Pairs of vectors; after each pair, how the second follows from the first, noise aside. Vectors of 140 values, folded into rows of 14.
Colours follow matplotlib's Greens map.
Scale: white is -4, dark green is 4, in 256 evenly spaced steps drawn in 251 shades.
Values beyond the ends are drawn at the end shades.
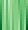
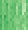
wrapped around, negated, shrunk.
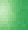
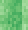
wrapped around, shrunk.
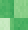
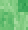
reversed, negated, shrunk.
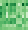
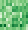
reversed.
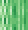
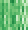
reversed.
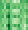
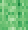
reversed, shrunk.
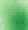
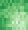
negated.
